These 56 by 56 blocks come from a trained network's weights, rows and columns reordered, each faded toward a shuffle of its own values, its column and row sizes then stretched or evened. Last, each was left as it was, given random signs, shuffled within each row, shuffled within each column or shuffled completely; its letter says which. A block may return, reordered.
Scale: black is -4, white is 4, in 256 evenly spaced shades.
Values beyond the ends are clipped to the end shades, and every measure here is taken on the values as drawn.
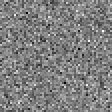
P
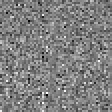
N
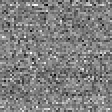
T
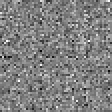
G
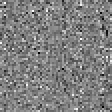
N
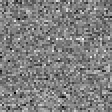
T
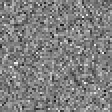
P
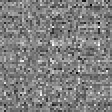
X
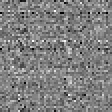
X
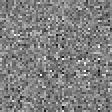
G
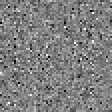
N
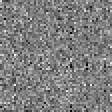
G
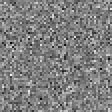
G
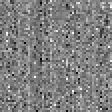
N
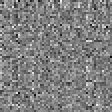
X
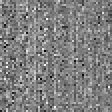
N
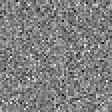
P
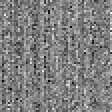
N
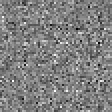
G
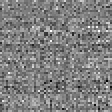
X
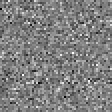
T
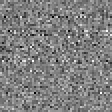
T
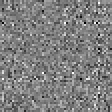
X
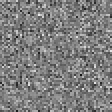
G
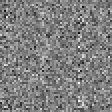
G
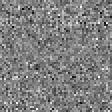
T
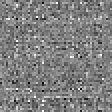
X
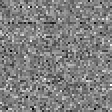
T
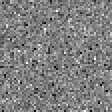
P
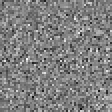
T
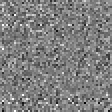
G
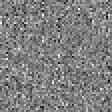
N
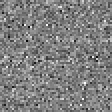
T
